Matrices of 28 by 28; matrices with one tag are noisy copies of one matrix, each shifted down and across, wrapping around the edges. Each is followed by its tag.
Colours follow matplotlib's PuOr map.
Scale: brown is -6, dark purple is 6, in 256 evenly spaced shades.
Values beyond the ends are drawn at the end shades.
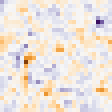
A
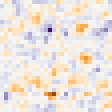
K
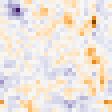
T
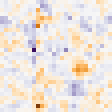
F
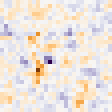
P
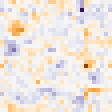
F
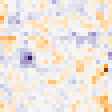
T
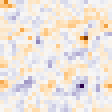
K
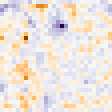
T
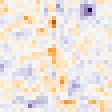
T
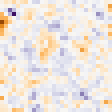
P
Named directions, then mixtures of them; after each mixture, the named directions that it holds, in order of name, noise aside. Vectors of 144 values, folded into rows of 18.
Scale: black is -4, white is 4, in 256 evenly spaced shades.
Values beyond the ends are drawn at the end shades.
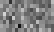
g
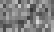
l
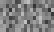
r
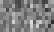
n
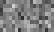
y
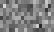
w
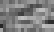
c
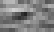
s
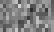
l.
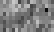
l, s, w.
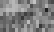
l, s, w.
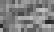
c.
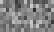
n.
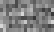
c, r.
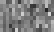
l, r, w.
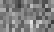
n.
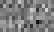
g, l, n.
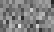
g.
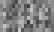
l, r, y.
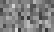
l, y.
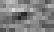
s.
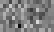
g, l.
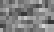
c.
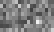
l.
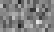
g, l, n.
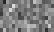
y.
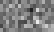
c, g, l.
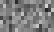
n, r, w.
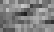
c, s.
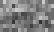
n, s, y.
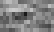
s.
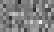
l, n, r.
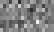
c, g, l.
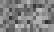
c, r.
